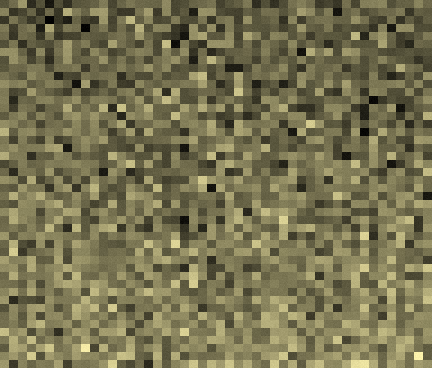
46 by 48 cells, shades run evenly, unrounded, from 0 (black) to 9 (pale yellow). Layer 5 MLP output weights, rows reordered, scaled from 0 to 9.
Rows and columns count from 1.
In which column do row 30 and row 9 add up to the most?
45
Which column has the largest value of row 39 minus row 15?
41
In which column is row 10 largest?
23
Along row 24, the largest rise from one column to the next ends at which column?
25
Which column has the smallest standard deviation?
3
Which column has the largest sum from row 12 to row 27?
27
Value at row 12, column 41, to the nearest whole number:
2
